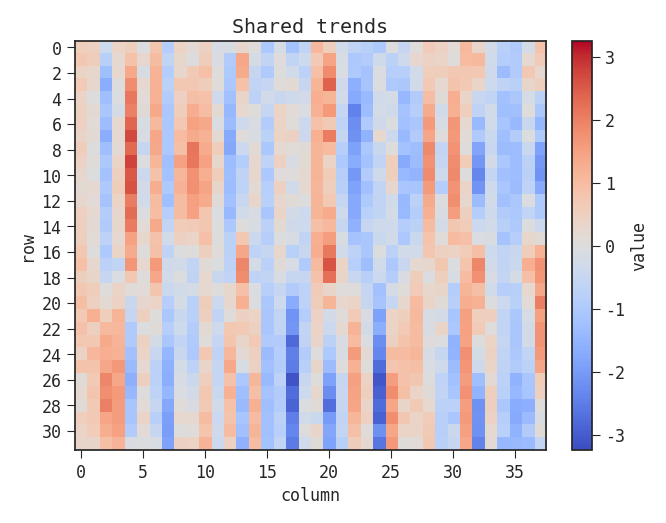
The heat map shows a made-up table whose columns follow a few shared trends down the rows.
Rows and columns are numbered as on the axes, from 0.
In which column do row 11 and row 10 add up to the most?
4
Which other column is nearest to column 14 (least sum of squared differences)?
25
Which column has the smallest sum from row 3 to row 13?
22
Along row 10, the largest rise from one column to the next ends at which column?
28
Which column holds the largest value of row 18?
20
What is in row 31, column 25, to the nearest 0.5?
1.5
